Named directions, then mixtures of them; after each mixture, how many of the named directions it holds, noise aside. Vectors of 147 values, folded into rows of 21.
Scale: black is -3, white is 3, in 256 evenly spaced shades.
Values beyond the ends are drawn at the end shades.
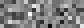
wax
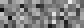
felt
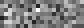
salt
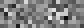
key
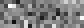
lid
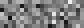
one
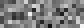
one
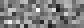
four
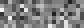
one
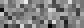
three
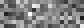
three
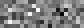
two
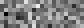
three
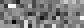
one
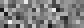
three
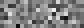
two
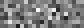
three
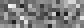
three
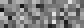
one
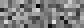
two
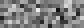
four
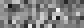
three
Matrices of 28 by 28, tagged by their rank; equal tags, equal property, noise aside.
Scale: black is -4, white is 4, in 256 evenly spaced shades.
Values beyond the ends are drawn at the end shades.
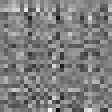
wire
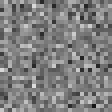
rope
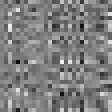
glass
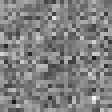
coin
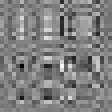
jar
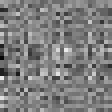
glass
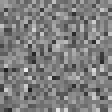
rope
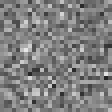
rope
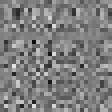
wire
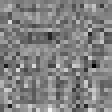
wire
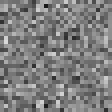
coin
